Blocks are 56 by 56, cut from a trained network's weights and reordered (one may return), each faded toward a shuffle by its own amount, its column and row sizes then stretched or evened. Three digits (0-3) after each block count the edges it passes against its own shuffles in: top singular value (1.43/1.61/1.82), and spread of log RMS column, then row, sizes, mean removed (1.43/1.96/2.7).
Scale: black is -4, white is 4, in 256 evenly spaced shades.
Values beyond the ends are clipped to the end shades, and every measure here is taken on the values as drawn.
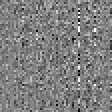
2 3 0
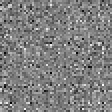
2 2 2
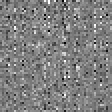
0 3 1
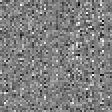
1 3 0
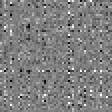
1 3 2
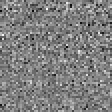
0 0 2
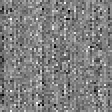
2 2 1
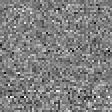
0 0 2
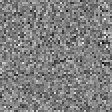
1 0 1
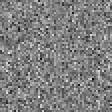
2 2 0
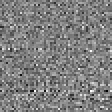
3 0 2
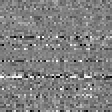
3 0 3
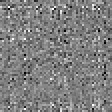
2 2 2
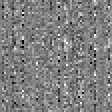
0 3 0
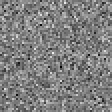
0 1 0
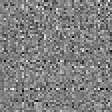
3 2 2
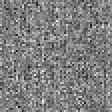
0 1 0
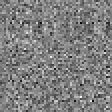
2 1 1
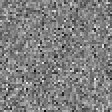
1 2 1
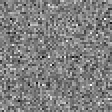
1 0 1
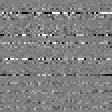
3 0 3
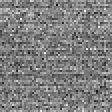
2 0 0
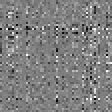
3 3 2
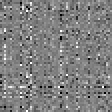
2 3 2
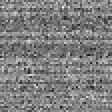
3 0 0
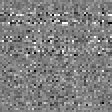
2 1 3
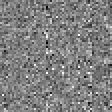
0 2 0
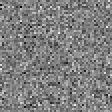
2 1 1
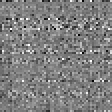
0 0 3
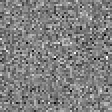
0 1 1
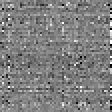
2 2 1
